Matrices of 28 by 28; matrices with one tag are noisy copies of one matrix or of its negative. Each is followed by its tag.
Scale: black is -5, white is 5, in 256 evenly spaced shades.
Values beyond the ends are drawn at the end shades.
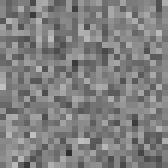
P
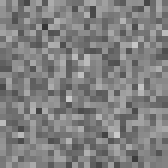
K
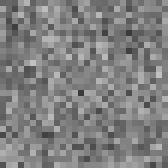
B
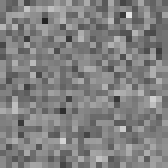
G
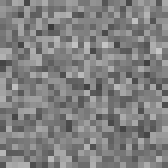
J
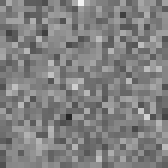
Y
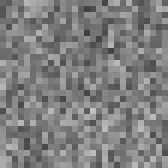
Y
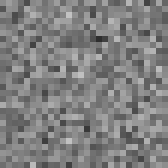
K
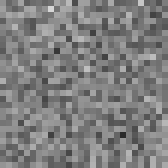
G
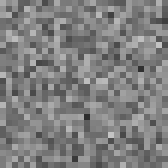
K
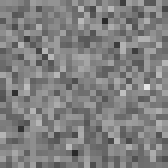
K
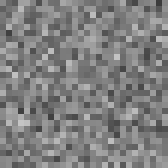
K
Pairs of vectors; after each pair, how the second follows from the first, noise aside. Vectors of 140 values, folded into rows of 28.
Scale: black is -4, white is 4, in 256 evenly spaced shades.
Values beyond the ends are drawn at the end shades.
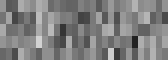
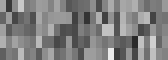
copied.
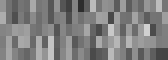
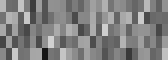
shuffled.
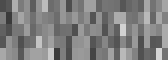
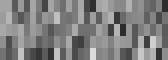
negated.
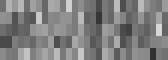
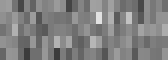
negated, partly zeroed.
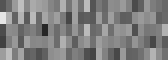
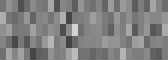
wrapped around, partly zeroed.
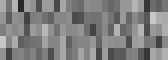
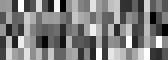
negated, scaled up.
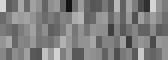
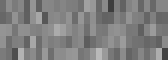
reversed, negated, shrunk.
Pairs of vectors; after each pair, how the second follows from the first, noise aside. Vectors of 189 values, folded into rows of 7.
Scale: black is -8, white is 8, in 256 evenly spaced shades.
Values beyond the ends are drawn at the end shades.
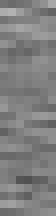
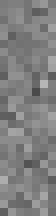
shuffled.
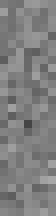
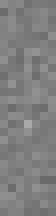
negated, shrunk.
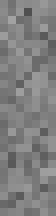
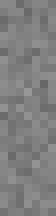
wrapped around, shrunk.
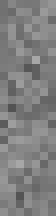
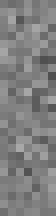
shuffled.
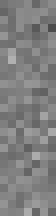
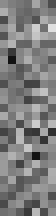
negated, scaled up.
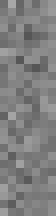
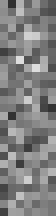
negated, scaled up.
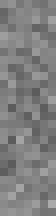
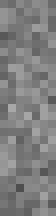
negated.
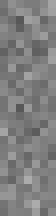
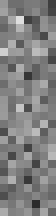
negated, scaled up.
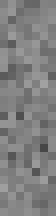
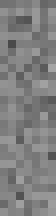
shuffled.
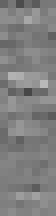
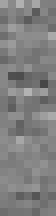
negated.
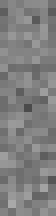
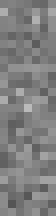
negated.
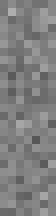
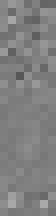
reversed, partly zeroed.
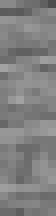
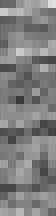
negated, scaled up.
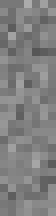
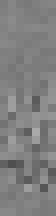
reversed, partly zeroed.
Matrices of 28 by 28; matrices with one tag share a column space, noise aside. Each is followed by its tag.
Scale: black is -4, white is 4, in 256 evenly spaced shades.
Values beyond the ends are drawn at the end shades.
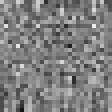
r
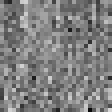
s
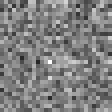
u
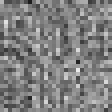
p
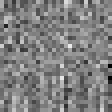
r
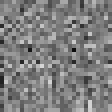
r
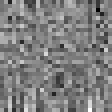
r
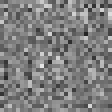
u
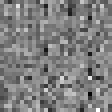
s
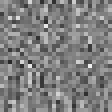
r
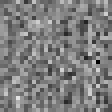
p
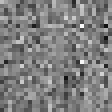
r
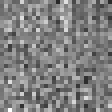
s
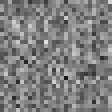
p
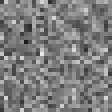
p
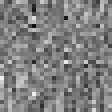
r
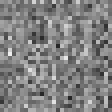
p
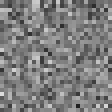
u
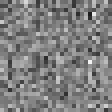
u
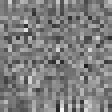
r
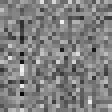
p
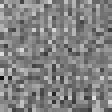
s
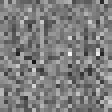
p
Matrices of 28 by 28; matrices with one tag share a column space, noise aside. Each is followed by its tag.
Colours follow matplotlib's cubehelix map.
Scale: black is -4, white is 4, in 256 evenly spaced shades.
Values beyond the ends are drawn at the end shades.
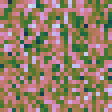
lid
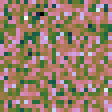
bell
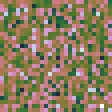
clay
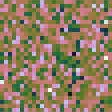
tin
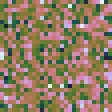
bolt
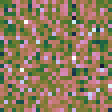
tin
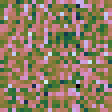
bell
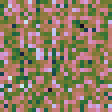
bolt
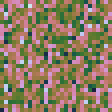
bell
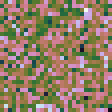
clay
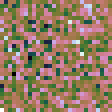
tin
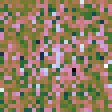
tin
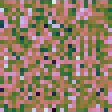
clay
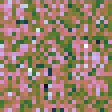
tin
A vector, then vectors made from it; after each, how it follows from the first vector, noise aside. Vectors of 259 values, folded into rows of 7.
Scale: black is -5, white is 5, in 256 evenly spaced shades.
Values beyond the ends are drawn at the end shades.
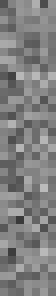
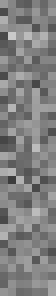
wrapped around.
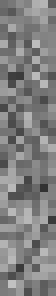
sign-scrambled.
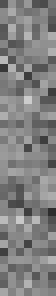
wrapped around.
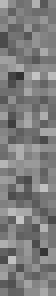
sign-scrambled.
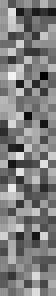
wrapped around, negated, scaled up.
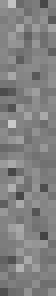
wrapped around, negated, partly zeroed.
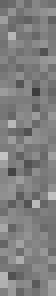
wrapped around, negated, partly zeroed.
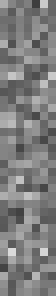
sign-scrambled.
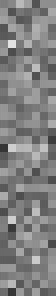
wrapped around.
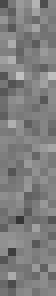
partly zeroed.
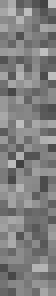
wrapped around.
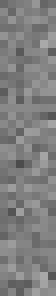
wrapped around, negated, shrunk.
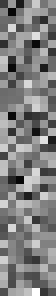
wrapped around, negated, scaled up.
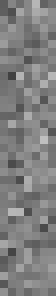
partly zeroed.
